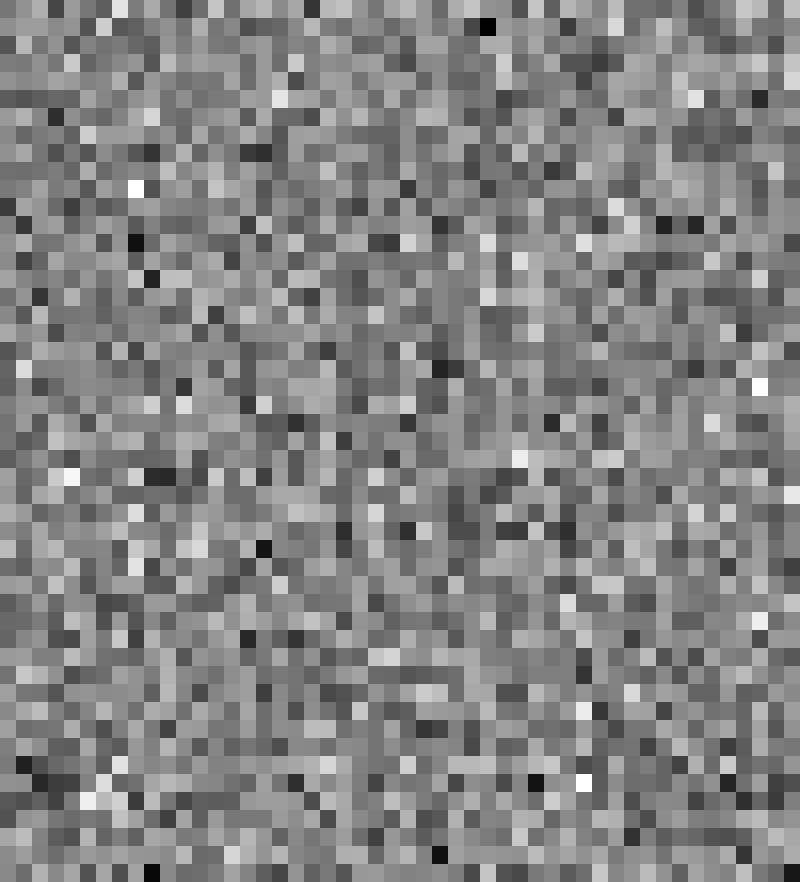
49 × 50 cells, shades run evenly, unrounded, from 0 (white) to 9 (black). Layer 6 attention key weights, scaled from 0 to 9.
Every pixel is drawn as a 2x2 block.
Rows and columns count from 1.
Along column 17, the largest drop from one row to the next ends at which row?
32
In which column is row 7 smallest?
10
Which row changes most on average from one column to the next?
27
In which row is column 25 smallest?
37
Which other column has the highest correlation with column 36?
30
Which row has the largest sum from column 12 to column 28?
20
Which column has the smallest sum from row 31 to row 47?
48
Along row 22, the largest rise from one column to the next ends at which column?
49
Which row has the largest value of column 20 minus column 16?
1
